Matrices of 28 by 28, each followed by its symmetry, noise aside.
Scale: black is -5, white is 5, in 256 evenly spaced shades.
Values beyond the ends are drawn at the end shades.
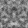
mirrored left to right.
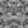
mirrored left to right.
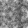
mirrored top to bottom.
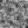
same after a half turn.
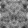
mirrored left to right.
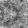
mirrored top to bottom.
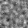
symmetric across the other diagonal.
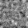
antisymmetric.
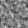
antisymmetric.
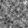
symmetric across the other diagonal.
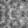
mirrored top to bottom.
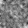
symmetric across the other diagonal.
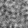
antisymmetric.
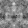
mirrored left to right.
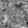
antisymmetric.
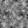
same after a half turn.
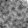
symmetric across the other diagonal.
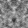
mirrored left to right.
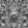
mirrored left to right.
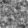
same after a half turn.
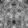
mirrored left to right.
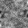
same after a half turn.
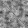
same after a half turn.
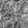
antisymmetric.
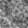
symmetric across the other diagonal.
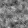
same after a half turn.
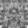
mirrored left to right.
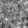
antisymmetric.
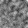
symmetric across the other diagonal.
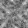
same after a half turn.
